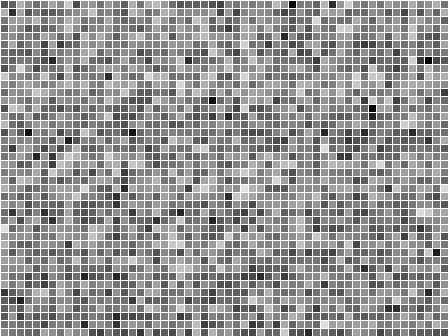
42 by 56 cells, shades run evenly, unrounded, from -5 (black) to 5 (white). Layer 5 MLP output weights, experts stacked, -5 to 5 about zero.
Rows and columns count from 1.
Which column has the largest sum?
52
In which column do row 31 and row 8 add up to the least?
54
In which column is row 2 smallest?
2
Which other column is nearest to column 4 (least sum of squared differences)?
13
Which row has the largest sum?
11
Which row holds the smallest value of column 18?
42
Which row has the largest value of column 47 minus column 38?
10
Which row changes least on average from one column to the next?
16
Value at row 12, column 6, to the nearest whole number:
2
